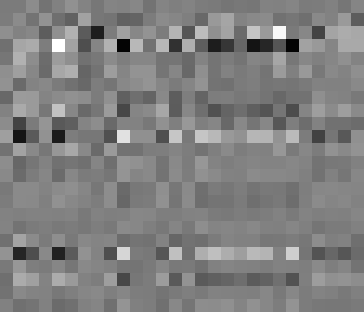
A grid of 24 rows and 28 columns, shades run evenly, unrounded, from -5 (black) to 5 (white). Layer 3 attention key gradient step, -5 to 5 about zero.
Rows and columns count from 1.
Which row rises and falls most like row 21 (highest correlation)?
19
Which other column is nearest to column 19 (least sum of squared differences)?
4
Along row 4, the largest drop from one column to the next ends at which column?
10
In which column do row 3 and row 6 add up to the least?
8
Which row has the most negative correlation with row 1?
2
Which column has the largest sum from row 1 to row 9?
5
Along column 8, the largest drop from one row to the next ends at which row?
3
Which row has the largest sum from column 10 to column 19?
11
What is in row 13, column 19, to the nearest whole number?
0
